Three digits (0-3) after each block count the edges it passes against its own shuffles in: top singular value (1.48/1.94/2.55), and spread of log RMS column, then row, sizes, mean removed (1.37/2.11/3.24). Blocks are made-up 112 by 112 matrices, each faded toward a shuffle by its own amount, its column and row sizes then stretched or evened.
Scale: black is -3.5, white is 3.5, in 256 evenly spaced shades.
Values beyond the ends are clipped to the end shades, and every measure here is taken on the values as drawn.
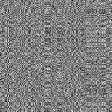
3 2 0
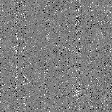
0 2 1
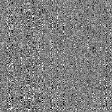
2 3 1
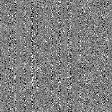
1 3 0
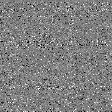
0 0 2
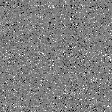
1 1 1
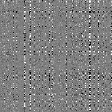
3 3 2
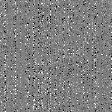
1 3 0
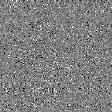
1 1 2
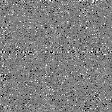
1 1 2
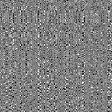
3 3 1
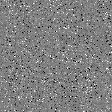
0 1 1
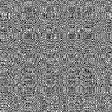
3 0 0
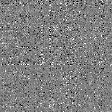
1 2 2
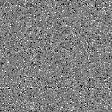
2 1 1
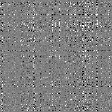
1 3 3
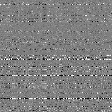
3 0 3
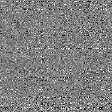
0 2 3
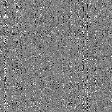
1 3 1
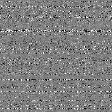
2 1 3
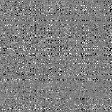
2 2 3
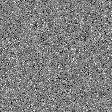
0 0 0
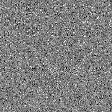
1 0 1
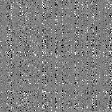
0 3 2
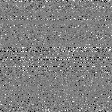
1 0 3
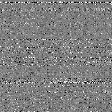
2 0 3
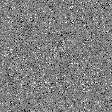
0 1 1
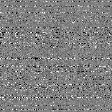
0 1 3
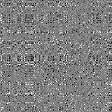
3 2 2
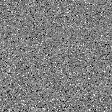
1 0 1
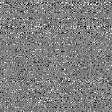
2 0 3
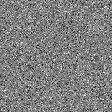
2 0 0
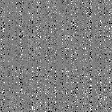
0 3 2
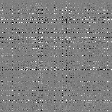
2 2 3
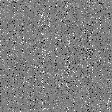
0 2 0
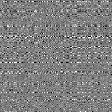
3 0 3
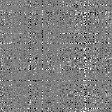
0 3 3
